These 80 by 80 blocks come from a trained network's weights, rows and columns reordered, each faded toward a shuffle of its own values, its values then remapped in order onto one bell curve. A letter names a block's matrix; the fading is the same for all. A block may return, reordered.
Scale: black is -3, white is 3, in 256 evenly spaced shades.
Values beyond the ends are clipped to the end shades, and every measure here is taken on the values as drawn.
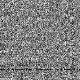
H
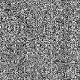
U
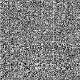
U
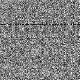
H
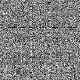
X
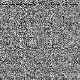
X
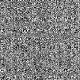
U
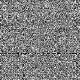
X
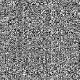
U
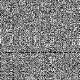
H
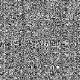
U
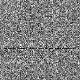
H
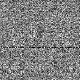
H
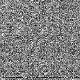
X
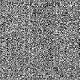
U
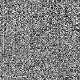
U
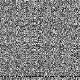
H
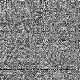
H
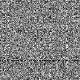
X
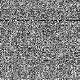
H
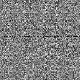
X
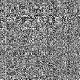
U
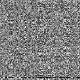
H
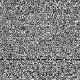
H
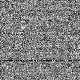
H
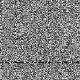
H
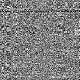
X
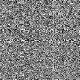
U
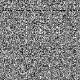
X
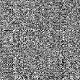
U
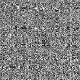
U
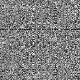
X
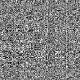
U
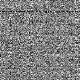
X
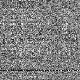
H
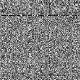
H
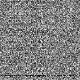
X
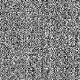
U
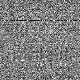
H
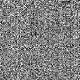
U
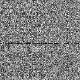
H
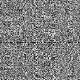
X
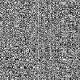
U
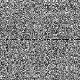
H
